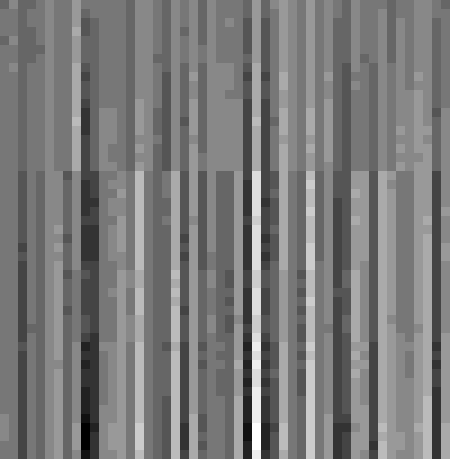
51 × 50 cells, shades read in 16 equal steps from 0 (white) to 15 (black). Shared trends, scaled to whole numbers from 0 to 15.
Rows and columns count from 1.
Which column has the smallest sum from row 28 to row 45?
29
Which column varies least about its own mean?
6
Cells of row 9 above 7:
32
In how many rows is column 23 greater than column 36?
47
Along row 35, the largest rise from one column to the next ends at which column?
30
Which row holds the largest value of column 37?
37
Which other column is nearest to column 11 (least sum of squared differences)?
49
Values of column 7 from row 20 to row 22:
7 7 7
